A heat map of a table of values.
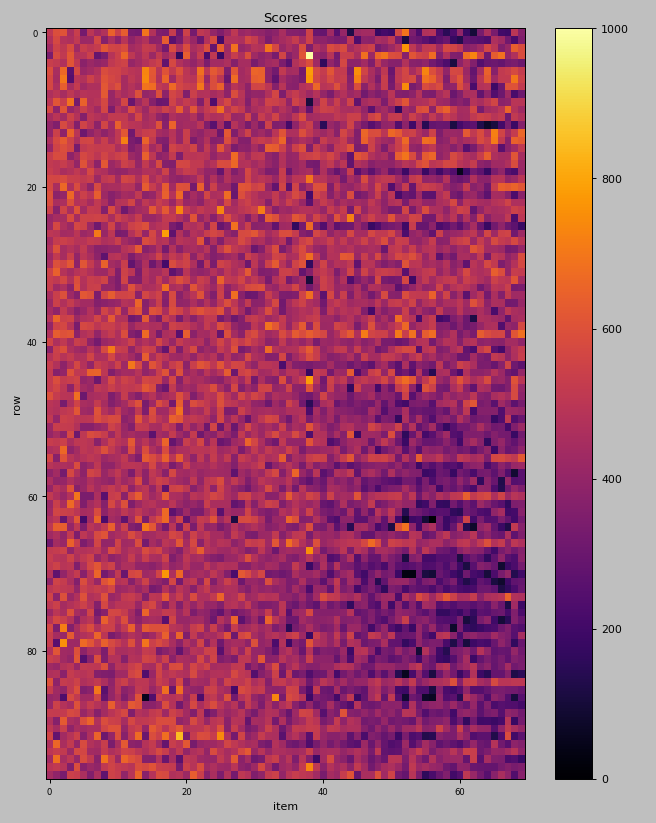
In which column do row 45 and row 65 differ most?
38
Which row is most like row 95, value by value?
67
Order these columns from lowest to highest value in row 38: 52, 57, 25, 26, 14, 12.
57, 12, 14, 26, 25, 52
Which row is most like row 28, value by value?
35
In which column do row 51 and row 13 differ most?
65
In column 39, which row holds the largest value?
7
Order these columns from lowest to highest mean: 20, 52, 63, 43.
63, 52, 43, 20
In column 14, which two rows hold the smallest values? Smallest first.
86, 83
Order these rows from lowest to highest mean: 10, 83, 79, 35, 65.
83, 79, 65, 35, 10
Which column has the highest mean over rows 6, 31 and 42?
14
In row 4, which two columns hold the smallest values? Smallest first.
59, 40
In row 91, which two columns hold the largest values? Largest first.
19, 25
